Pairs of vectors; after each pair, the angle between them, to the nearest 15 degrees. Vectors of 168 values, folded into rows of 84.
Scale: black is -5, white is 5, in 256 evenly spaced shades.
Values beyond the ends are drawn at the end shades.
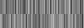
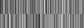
60 degrees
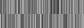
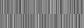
90 degrees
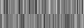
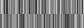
15 degrees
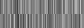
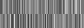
30 degrees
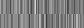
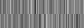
165 degrees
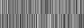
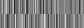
90 degrees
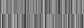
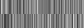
75 degrees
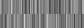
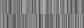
120 degrees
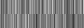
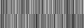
15 degrees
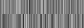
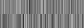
15 degrees
